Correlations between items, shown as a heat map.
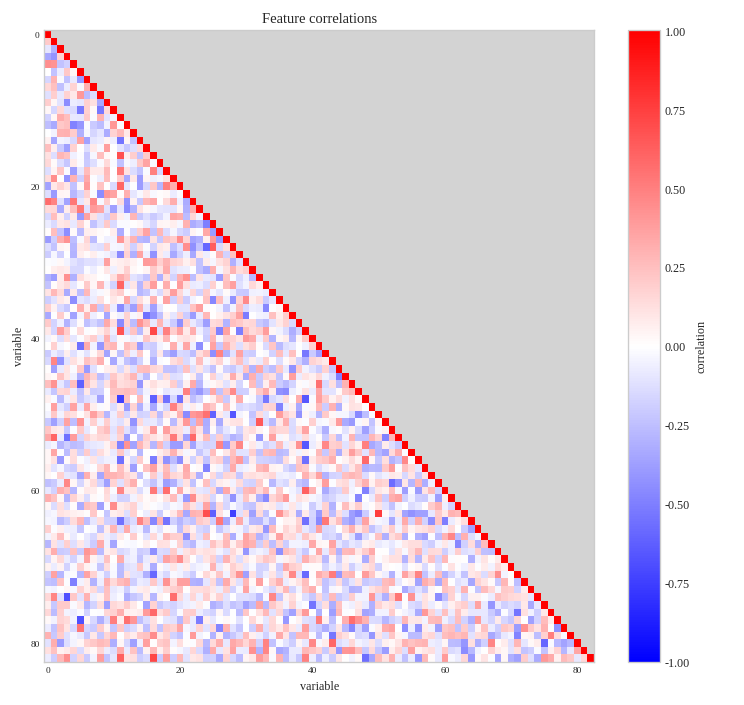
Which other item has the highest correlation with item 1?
53
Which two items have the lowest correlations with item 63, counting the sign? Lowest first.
28, 25
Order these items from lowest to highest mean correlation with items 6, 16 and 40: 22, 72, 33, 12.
12, 72, 22, 33
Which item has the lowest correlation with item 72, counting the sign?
4
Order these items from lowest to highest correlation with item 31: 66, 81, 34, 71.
34, 71, 66, 81
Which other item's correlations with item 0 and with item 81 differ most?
33
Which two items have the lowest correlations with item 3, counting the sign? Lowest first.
74, 53
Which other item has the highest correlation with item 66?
61
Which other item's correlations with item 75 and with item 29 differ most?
80
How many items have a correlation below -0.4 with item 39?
8
